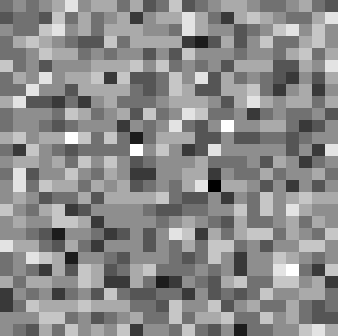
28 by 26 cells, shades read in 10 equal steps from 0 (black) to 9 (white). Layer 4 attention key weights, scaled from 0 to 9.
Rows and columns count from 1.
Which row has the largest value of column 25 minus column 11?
28
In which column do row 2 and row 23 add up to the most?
26
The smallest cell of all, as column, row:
17, 16
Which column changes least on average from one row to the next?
22
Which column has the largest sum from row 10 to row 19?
2
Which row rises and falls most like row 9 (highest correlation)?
20
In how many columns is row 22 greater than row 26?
13
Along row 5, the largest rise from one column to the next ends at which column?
15
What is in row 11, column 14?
8
